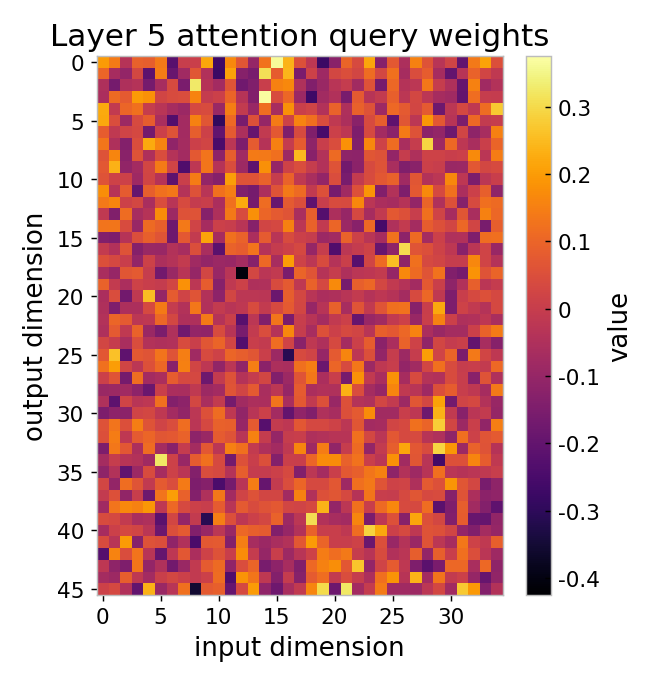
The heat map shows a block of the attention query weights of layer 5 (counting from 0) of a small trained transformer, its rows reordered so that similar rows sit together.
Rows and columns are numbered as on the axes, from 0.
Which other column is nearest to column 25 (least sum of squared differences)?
27
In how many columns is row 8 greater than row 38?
17
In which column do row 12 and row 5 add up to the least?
10
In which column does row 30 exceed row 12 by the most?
29
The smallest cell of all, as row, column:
18, 12
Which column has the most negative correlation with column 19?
11
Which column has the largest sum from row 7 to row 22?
28
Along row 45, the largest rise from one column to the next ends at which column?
21
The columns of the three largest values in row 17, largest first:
25, 16, 32
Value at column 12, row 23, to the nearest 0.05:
-0.15
